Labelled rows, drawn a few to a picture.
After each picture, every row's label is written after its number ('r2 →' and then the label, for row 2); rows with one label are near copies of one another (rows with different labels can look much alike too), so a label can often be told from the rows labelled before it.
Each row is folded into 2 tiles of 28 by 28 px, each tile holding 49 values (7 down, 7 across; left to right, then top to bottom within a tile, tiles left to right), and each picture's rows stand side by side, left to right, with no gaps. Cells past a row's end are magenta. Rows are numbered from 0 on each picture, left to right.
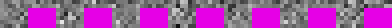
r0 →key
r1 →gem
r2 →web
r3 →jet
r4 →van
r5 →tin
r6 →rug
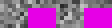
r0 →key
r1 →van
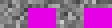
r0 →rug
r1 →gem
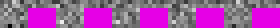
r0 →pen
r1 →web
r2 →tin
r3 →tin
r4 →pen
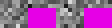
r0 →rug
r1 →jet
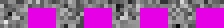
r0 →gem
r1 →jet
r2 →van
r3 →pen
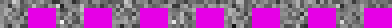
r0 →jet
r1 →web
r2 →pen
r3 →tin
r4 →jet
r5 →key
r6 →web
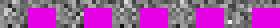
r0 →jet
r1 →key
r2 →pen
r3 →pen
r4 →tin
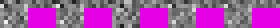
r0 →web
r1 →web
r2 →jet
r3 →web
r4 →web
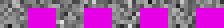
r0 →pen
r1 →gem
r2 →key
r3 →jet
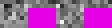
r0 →van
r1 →web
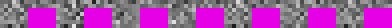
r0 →pen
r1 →key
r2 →gem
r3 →tin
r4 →pen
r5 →key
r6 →pen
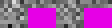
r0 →pen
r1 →pen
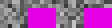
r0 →jet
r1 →rug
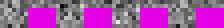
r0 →jet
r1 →van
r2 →tin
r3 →pen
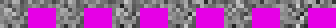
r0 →jet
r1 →jet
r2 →jet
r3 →key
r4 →pen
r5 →key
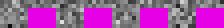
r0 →pen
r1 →tin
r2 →gem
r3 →jet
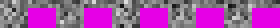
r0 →jet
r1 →gem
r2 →jet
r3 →van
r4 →van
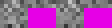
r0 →pen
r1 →pen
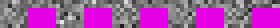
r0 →jet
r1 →gem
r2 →pen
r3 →key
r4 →rug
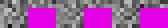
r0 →jet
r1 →key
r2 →rug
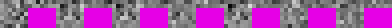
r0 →key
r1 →van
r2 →van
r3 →gem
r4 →van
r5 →pen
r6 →tin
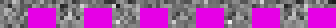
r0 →jet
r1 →van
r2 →web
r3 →gem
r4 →gem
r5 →van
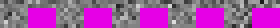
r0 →gem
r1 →pen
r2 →van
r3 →web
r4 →key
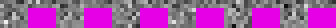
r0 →gem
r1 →van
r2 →key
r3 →tin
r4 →jet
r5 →van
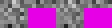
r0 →pen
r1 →pen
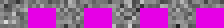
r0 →tin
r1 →pen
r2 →rug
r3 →pen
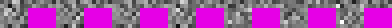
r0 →jet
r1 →key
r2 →key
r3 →jet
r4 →tin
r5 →gem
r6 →web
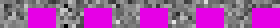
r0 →van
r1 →jet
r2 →web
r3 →gem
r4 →rug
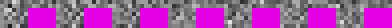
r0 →jet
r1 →key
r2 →key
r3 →van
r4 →gem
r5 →rug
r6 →web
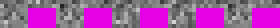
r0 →gem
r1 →van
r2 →tin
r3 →tin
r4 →van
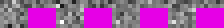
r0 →pen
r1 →web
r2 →gem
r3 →tin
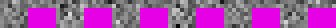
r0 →jet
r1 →van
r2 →web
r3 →jet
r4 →pen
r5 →gem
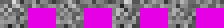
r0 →pen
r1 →pen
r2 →jet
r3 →jet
